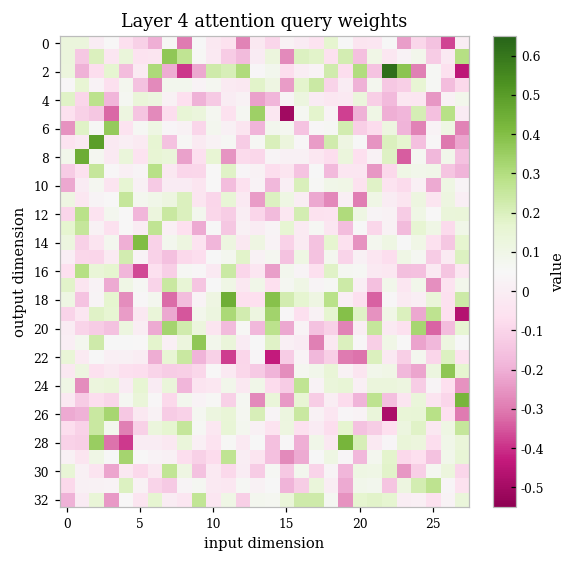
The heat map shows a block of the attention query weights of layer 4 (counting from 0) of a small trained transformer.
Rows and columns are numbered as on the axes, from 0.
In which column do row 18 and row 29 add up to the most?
11
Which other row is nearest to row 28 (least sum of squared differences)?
27
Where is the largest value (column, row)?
22, 2
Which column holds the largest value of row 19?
19
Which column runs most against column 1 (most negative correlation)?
23
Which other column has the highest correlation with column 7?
8
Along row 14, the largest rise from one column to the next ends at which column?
5
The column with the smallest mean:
15
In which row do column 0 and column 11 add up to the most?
18
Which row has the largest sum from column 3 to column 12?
21
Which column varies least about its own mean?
10
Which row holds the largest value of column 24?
20
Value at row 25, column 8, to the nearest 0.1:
0.1
